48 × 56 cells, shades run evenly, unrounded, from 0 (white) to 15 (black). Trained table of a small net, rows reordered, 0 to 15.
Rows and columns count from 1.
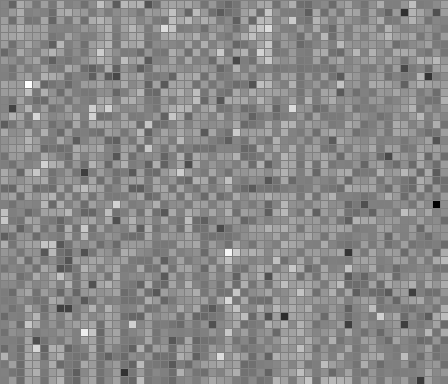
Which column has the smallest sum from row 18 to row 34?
36
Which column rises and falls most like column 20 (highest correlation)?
53
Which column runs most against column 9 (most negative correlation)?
47
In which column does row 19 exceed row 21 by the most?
6
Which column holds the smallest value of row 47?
38
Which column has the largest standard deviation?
34
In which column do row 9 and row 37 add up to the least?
30
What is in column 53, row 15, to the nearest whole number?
4
